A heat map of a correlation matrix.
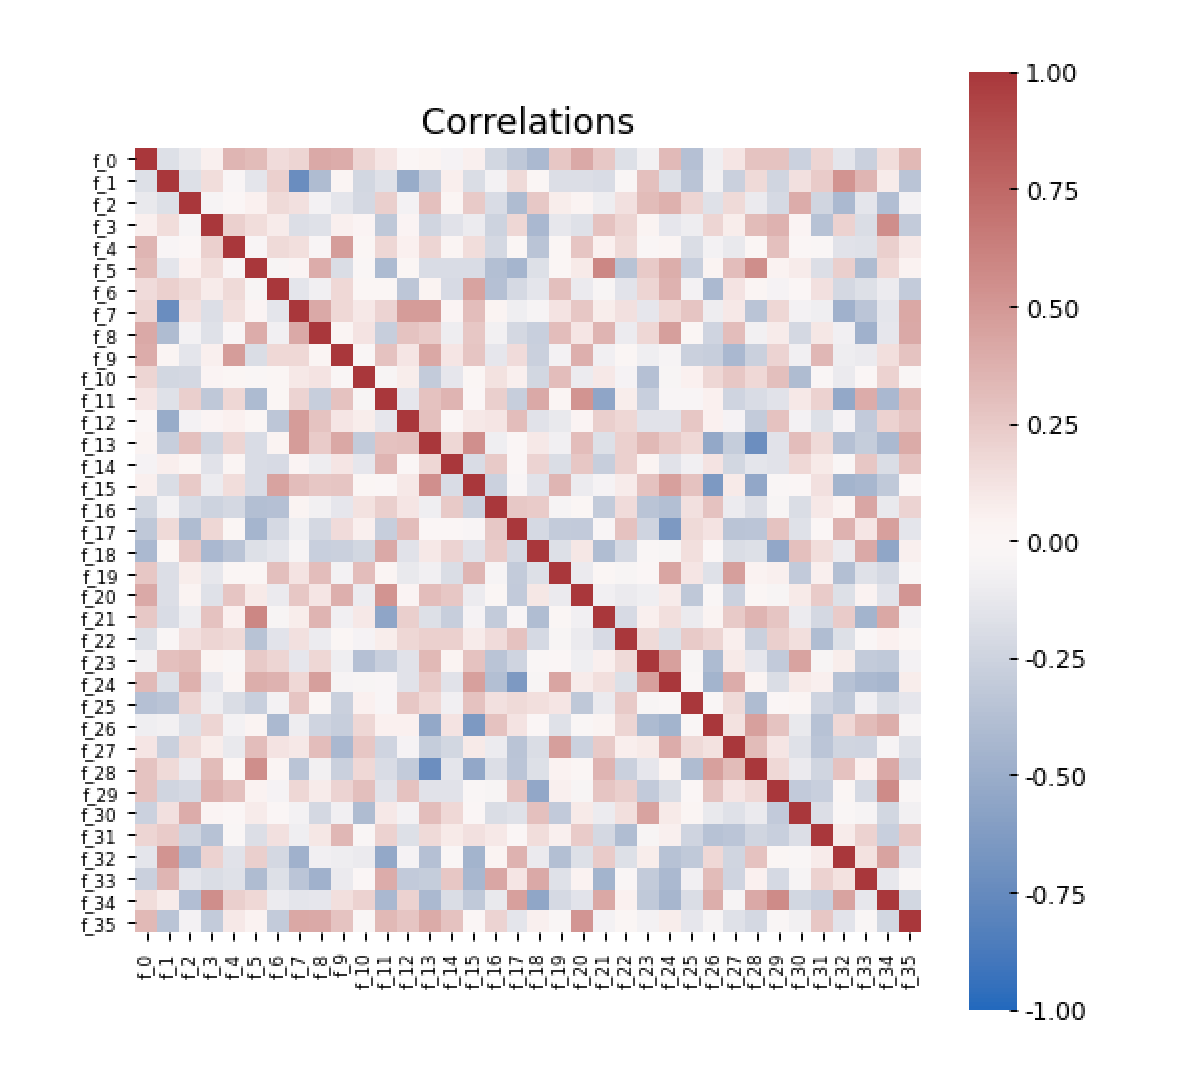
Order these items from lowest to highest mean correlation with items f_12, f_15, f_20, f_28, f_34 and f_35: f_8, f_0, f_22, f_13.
f_22, f_13, f_8, f_0
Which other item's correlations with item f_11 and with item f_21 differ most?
f_5
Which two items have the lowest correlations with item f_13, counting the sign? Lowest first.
f_28, f_26
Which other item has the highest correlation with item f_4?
f_9
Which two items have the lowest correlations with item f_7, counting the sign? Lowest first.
f_1, f_32
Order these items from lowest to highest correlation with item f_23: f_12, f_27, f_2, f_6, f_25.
f_12, f_25, f_27, f_6, f_2
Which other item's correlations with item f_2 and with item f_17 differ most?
f_24
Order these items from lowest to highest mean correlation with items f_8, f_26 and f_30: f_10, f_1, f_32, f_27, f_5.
f_1, f_10, f_32, f_27, f_5
